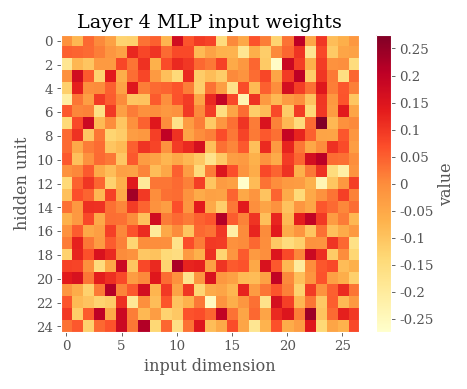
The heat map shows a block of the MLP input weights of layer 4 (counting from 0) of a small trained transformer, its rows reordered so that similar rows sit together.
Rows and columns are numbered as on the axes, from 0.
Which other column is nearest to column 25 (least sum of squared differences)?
24
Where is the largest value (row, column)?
7, 23
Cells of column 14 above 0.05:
9
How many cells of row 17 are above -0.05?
21
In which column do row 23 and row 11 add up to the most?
14
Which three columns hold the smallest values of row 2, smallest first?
19, 0, 26
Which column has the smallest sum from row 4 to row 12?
5
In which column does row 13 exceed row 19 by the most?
6
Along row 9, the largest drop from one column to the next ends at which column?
13
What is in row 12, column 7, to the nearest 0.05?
-0.2
